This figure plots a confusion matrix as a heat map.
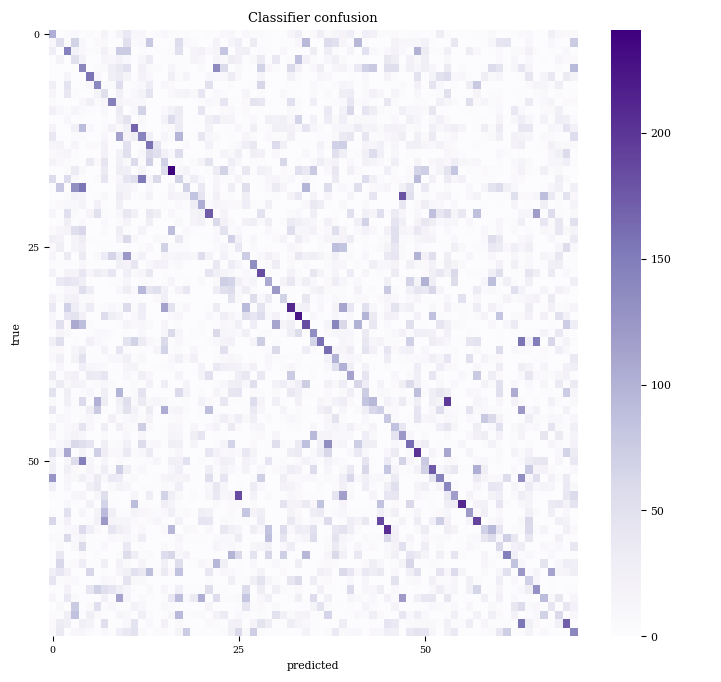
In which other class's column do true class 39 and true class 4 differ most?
22
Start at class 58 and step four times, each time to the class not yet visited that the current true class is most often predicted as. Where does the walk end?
50
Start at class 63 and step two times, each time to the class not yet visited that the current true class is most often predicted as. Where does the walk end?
3
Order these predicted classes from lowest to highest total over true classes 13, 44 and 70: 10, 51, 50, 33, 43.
33, 51, 50, 43, 10
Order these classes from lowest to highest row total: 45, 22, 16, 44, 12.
45, 22, 12, 44, 16
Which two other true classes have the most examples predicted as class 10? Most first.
26, 2
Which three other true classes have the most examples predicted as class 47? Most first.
19, 66, 50
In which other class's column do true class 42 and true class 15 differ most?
62
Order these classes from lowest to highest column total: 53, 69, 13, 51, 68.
68, 13, 69, 51, 53
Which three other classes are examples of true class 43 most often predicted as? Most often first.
53, 6, 42
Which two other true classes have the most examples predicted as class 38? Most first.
34, 25
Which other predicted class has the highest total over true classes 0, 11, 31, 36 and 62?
63
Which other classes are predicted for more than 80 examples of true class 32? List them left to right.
15, 26, 39
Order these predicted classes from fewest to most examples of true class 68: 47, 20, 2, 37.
20, 2, 47, 37
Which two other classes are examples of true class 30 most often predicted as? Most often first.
12, 45
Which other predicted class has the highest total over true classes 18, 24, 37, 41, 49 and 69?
4
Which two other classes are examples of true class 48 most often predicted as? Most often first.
37, 34
